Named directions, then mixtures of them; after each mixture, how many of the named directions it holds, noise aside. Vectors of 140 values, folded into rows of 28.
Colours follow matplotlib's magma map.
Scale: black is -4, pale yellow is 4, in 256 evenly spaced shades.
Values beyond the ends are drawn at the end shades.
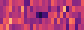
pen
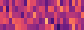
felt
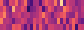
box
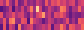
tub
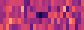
one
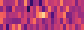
three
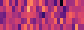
two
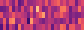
one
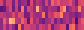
two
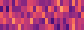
two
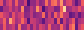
three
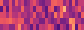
four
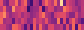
one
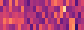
four
